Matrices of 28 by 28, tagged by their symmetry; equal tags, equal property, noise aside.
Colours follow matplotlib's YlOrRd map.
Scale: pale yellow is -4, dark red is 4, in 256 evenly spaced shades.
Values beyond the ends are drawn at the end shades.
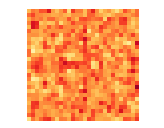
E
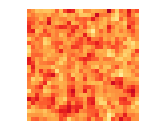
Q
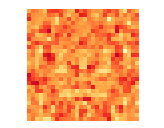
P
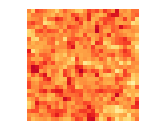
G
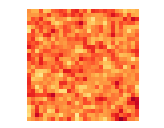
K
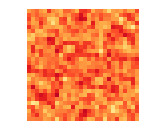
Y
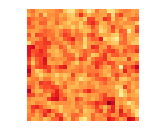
Q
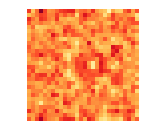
E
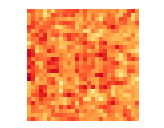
E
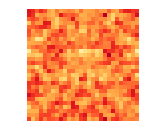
P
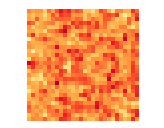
E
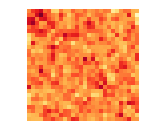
K
